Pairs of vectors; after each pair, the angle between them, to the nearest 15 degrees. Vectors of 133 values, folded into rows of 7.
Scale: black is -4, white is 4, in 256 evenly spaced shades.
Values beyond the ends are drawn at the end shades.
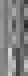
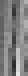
135 degrees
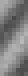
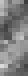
30 degrees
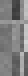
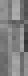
150 degrees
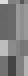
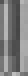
90 degrees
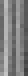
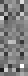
105 degrees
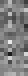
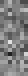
30 degrees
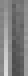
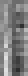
30 degrees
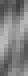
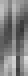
135 degrees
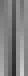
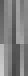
45 degrees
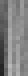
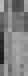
60 degrees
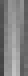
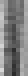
165 degrees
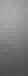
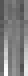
120 degrees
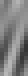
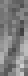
150 degrees
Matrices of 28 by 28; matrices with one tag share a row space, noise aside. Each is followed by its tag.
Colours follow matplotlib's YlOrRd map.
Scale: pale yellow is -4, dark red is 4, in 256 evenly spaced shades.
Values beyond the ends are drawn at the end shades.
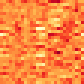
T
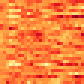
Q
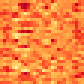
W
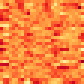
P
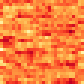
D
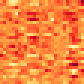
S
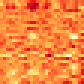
S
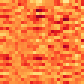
T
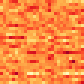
S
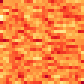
P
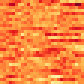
Q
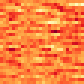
Q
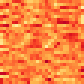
P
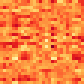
W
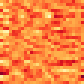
P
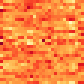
D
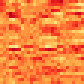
Q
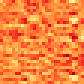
S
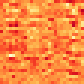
S
